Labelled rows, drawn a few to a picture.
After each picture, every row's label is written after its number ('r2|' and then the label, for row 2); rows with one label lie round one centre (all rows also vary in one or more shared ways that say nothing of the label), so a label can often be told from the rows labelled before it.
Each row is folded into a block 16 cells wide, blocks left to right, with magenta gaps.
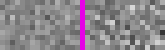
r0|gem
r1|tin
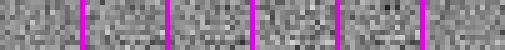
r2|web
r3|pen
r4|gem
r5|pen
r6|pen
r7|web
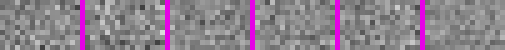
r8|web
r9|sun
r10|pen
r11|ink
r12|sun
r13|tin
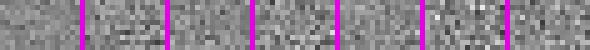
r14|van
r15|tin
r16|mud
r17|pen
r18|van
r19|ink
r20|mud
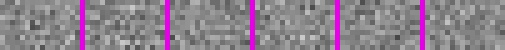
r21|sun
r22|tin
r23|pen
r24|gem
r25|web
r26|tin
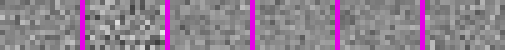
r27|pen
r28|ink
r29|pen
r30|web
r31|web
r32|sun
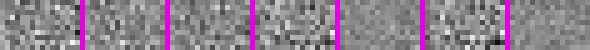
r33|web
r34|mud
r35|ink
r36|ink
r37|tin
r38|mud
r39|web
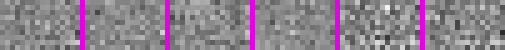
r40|sun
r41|mud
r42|tin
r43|pen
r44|mud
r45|pen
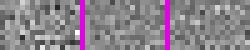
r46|mud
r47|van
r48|tin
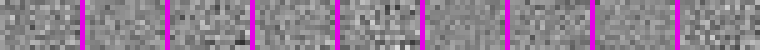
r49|gem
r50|ink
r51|web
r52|van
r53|gem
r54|web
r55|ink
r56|sun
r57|tin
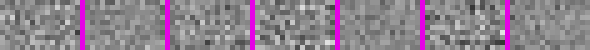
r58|pen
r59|web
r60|gem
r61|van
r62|pen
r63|web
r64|web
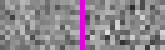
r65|sun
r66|web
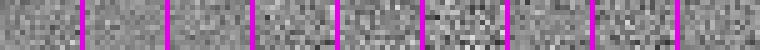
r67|web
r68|tin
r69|ink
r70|tin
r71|ink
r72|ink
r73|pen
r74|web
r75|gem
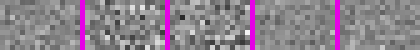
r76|web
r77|tin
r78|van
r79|van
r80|mud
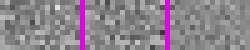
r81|pen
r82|ink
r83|van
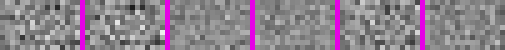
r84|ink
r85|web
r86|mud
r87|pen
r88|van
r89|pen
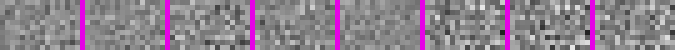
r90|mud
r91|sun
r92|ink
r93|van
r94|ink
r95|ink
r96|sun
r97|gem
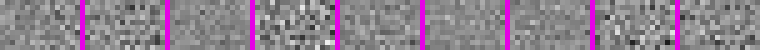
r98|gem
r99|web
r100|tin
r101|van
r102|mud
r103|sun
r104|tin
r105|sun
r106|web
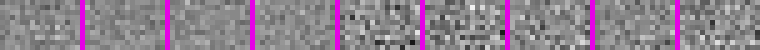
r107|web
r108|gem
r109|web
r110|pen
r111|tin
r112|sun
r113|gem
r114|mud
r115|mud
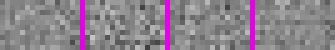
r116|mud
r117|tin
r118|mud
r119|van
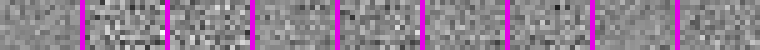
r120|ink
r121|pen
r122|tin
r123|web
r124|sun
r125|gem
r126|web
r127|ink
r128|tin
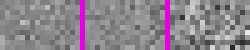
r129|tin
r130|web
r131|van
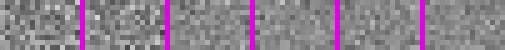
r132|gem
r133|gem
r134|web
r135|ink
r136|tin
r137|ink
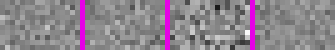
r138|sun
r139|web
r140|pen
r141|mud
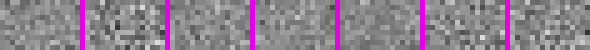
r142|gem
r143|van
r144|van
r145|van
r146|sun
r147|gem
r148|web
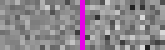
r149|ink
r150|pen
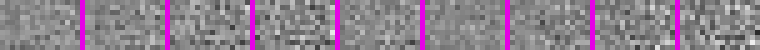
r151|sun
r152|sun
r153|tin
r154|tin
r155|mud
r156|sun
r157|tin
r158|sun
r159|ink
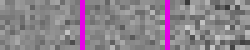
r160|van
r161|mud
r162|pen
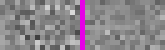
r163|tin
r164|pen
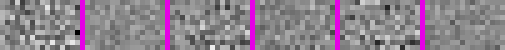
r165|ink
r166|gem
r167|web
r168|sun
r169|pen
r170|gem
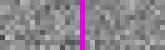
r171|ink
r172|sun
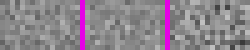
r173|sun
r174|pen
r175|gem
